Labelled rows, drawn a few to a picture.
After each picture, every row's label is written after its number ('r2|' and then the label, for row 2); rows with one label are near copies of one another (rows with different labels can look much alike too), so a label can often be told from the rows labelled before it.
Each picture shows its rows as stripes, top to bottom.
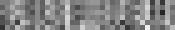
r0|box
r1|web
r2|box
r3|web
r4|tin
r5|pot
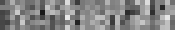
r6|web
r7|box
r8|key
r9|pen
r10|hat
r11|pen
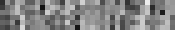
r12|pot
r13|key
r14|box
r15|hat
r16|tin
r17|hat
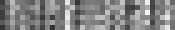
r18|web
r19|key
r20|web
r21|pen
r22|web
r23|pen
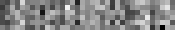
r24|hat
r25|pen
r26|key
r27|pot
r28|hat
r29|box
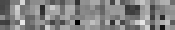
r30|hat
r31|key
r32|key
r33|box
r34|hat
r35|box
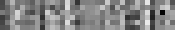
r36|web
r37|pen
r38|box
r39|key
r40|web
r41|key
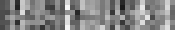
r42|tin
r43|tin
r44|hat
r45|web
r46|tin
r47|pen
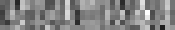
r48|tin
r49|tin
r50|web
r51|web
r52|hat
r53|box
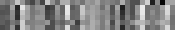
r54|box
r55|tin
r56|tin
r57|tin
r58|hat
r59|tin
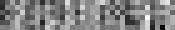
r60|pen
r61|pot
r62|hat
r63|pot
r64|key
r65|box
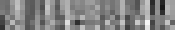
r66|box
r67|box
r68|box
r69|pot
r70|web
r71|pot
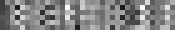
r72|pot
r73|tin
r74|key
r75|tin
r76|key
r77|hat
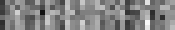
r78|pot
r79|pen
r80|key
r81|box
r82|pot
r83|pot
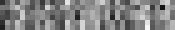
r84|pen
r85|box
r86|hat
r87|hat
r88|pot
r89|pot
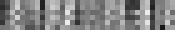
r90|key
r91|key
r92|web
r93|key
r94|web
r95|box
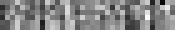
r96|box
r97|pen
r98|web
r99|pot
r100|key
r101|key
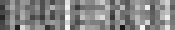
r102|pen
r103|web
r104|pen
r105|pen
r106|web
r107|tin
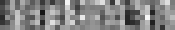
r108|pen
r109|web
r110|key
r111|pot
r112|key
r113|box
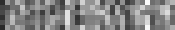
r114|pot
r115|hat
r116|pen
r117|web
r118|web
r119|pot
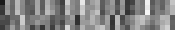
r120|pot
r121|pot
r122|pot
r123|hat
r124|hat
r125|pen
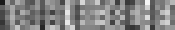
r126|pot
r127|web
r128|pen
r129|web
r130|pen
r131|key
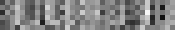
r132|pot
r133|box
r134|pot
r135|box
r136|key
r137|tin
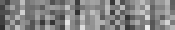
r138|hat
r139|web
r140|hat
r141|pot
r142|pen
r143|pot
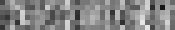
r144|web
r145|box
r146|hat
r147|hat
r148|tin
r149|web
